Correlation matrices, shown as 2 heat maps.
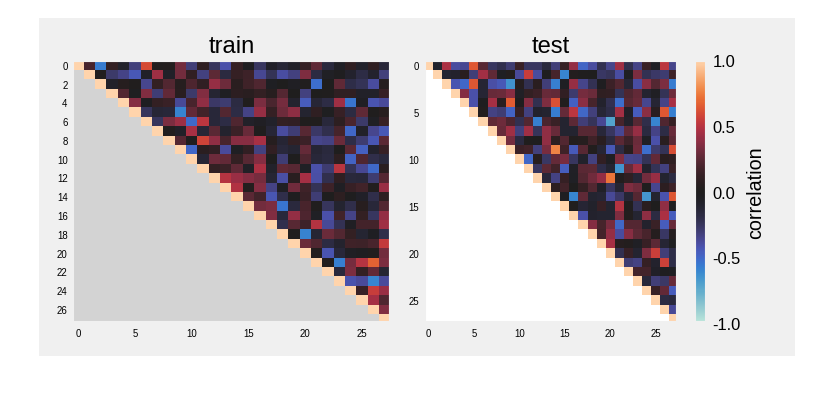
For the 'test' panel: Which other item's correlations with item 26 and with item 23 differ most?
5
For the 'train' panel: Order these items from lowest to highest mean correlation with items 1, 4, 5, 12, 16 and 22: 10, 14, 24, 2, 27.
24, 27, 14, 2, 10
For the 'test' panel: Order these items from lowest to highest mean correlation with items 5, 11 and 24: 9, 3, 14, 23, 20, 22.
14, 9, 3, 23, 20, 22
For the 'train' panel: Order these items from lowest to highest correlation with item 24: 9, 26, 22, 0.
0, 9, 22, 26
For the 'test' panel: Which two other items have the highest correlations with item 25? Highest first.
20, 12
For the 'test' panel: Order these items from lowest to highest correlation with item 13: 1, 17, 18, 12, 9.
12, 1, 17, 18, 9
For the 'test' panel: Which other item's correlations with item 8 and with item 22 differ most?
21
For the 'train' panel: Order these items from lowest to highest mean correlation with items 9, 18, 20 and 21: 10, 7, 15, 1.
10, 7, 15, 1
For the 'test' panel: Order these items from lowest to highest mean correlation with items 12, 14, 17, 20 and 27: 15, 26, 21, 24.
26, 21, 24, 15
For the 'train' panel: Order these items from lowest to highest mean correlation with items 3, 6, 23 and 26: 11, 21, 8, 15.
15, 21, 8, 11
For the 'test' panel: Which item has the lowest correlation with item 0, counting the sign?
17
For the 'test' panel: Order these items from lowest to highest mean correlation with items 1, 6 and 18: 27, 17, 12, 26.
12, 26, 17, 27
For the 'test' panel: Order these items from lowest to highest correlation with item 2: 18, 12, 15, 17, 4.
4, 17, 18, 15, 12
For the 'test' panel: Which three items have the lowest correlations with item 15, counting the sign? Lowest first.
1, 11, 23
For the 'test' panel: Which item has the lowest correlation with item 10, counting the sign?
11
